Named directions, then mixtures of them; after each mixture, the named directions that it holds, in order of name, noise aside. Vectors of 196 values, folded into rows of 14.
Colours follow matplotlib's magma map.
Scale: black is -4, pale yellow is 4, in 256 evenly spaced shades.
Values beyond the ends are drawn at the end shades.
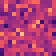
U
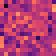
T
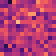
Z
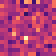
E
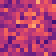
T, U, Z.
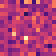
E.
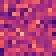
U.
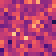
E, T, U.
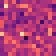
E, T, U.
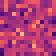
U.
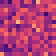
E, Z.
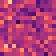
Z.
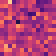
Z.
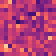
Z.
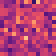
E, T, Z.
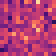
E, U, Z.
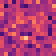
E, T.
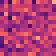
E, T, Z.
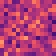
T, U.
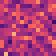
E, T, U.
